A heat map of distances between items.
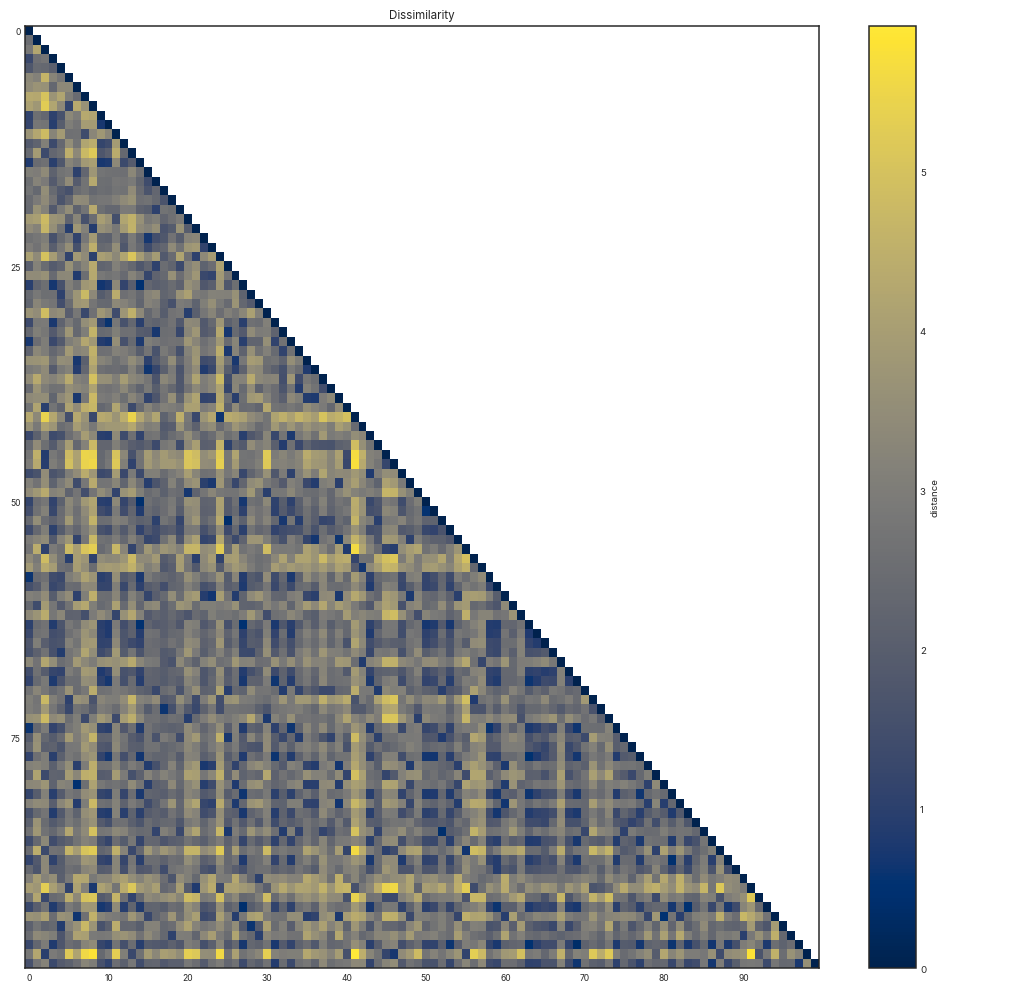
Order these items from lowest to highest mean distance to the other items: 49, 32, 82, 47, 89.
89, 32, 47, 82, 49
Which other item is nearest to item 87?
55
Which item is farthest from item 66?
7
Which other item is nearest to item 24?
41
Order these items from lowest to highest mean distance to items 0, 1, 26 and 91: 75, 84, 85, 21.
21, 84, 75, 85
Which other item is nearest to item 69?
97
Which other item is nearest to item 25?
52
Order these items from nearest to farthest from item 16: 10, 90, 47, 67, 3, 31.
3, 31, 10, 67, 47, 90
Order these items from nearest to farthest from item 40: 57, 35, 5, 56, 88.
88, 35, 57, 5, 56
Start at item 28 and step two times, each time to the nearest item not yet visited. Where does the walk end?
4
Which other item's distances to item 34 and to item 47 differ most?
37
